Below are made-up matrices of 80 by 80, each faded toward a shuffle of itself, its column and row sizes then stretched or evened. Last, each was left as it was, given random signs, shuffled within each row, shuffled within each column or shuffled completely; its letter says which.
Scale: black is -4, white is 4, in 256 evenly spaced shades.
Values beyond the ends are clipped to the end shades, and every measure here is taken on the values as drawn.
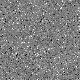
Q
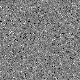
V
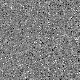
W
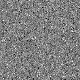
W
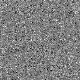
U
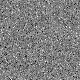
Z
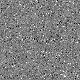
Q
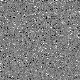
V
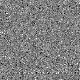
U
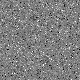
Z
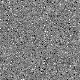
V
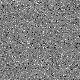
Q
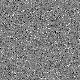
Q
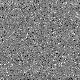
Q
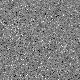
Z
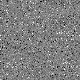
U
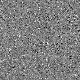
V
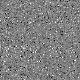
V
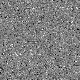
Q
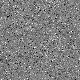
Z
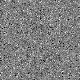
V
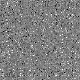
U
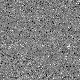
Q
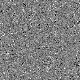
W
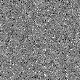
W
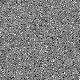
W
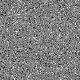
V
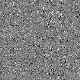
V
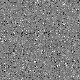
V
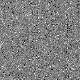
U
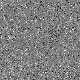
Q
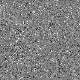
V
